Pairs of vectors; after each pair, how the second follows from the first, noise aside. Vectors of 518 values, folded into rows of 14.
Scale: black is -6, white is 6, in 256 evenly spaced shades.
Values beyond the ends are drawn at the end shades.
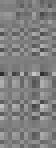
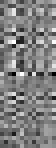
reversed, scaled up.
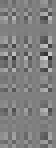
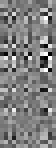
negated, scaled up.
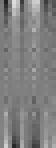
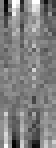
scaled up.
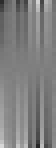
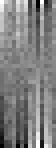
negated, scaled up.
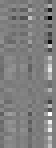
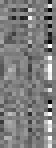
scaled up.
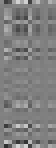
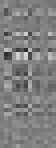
wrapped around.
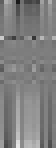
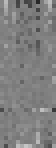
reversed, negated, partly zeroed.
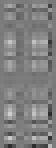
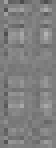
reversed, shrunk.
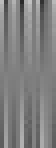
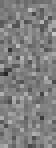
shuffled.
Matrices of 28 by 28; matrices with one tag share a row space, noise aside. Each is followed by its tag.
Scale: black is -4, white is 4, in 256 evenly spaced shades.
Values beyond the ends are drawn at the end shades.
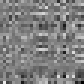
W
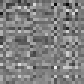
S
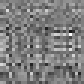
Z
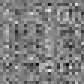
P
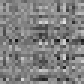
W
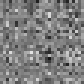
P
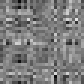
S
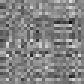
Z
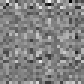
P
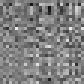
P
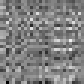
Z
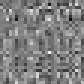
P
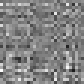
S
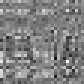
S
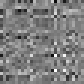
S
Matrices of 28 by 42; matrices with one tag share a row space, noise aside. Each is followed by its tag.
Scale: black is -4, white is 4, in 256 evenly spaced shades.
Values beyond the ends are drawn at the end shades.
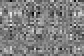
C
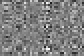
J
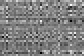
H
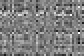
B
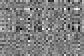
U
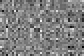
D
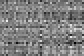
H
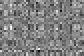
C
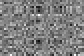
C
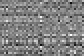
H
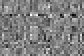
J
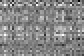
B
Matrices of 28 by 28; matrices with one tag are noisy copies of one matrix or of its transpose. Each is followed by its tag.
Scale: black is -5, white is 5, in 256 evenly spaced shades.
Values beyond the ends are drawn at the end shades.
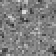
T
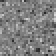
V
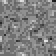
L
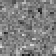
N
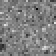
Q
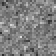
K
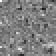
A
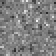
K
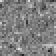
A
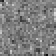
V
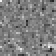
A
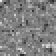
A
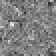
T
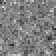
V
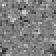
T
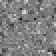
T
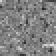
A
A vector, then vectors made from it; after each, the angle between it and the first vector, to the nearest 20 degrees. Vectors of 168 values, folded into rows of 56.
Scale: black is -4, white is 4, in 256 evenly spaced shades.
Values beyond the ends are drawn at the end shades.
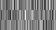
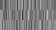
100 degrees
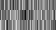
120 degrees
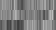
120 degrees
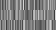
100 degrees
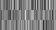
20 degrees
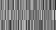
120 degrees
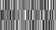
40 degrees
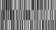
60 degrees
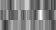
80 degrees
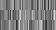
40 degrees
